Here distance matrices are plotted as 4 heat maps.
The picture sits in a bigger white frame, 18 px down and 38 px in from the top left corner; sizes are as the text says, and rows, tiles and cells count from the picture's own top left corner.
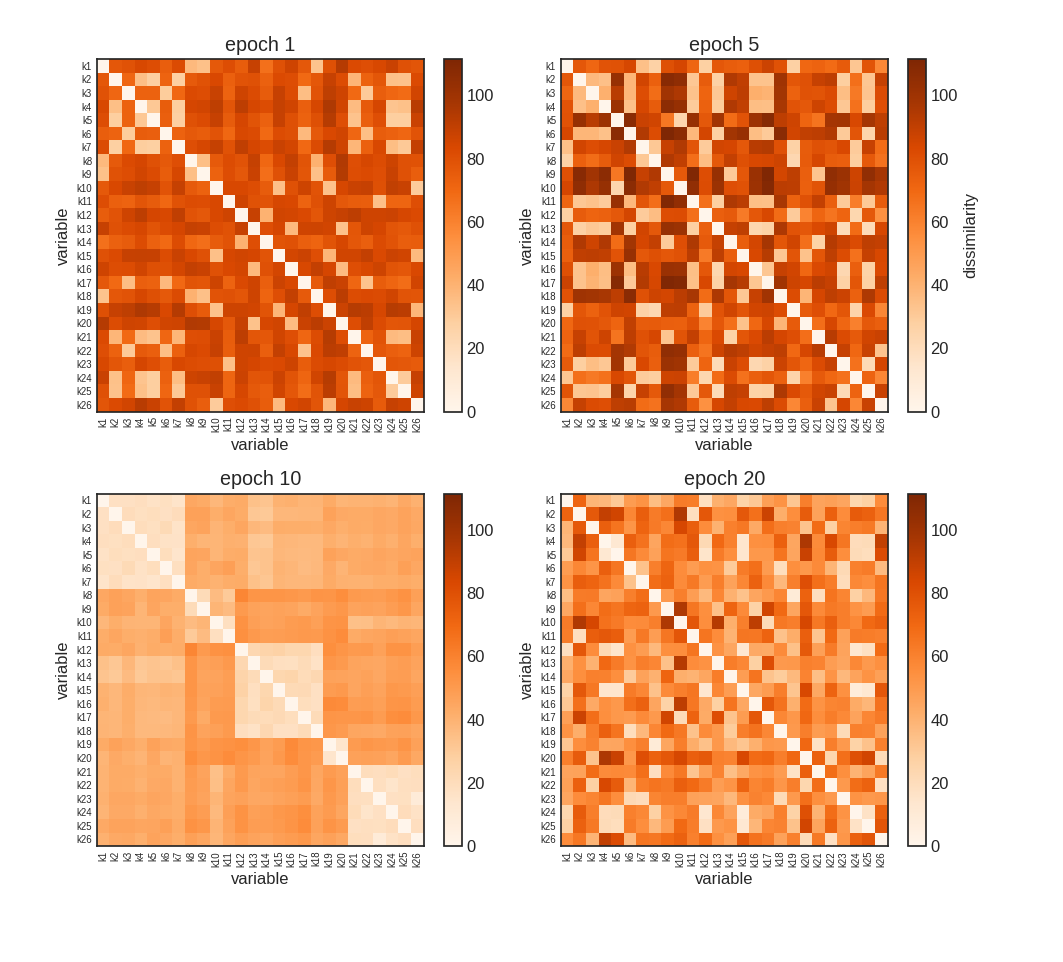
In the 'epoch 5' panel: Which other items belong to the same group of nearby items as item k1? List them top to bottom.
k7, k8, k12, k19, k24
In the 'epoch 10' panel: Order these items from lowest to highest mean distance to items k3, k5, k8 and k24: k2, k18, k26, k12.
k2, k26, k18, k12
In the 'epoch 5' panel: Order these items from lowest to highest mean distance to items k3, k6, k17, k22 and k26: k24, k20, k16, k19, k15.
k16, k24, k19, k20, k15
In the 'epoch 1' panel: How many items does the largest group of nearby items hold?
7
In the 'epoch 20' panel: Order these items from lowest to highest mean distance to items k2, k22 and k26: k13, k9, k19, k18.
k18, k13, k19, k9
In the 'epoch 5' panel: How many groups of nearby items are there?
6
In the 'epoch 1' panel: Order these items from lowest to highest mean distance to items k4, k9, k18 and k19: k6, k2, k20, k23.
k2, k6, k23, k20
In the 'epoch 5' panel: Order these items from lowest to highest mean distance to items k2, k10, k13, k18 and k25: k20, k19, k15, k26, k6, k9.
k6, k20, k15, k19, k26, k9
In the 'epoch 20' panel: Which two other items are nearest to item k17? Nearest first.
k10, k14
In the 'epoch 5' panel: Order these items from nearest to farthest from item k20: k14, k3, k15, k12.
k15, k12, k14, k3
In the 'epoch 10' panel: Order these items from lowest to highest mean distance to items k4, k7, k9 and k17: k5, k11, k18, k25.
k5, k18, k11, k25
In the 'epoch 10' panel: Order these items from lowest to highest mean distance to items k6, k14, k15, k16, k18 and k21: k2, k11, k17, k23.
k17, k2, k23, k11
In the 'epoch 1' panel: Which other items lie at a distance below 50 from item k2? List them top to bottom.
k4, k5, k7, k21, k24, k25
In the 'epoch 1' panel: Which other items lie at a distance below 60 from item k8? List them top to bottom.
k1, k9, k18
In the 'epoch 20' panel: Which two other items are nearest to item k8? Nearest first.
k19, k21
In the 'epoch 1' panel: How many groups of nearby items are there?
7
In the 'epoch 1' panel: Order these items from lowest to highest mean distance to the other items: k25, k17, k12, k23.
k25, k17, k23, k12
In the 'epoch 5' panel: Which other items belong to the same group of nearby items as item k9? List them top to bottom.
k14, k21
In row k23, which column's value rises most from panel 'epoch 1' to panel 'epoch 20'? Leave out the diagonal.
k11
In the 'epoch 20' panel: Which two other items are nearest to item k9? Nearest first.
k16, k13
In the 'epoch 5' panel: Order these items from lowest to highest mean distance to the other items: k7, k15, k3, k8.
k3, k8, k7, k15
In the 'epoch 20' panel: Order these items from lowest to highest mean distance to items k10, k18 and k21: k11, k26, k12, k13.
k11, k12, k26, k13
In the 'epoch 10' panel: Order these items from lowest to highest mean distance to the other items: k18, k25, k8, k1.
k1, k18, k25, k8
